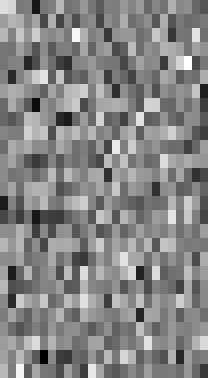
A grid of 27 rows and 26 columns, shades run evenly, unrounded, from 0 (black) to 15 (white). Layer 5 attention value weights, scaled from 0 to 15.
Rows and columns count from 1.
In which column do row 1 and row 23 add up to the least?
5
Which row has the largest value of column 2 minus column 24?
11
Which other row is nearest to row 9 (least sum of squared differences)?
14
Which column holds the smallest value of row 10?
26
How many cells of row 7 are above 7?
20
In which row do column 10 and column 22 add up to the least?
2
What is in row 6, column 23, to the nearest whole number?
5
